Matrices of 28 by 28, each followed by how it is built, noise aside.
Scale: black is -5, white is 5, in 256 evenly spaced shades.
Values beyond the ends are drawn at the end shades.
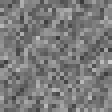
Hankel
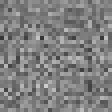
low rank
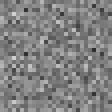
repeating rows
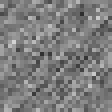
Hankel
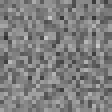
blocks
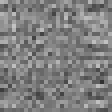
blocks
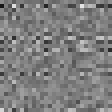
low rank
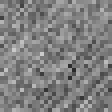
Hankel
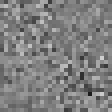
block diagonal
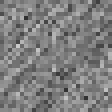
Hankel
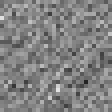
Hankel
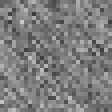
Toeplitz
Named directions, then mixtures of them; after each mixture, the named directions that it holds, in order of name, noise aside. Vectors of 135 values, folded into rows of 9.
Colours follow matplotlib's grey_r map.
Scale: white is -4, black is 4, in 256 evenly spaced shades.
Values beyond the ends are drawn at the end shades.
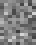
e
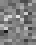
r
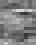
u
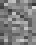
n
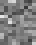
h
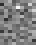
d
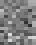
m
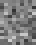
e.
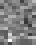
e, m, r.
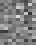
d, r.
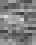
h, r, u.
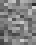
n.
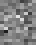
r.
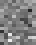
m.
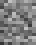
m, n.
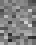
m.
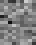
h.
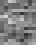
h, u.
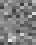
e, m.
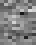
d, n, u.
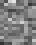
e, h, n.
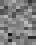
h, m.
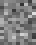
e.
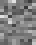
h.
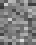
e, n.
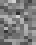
h, n, r.
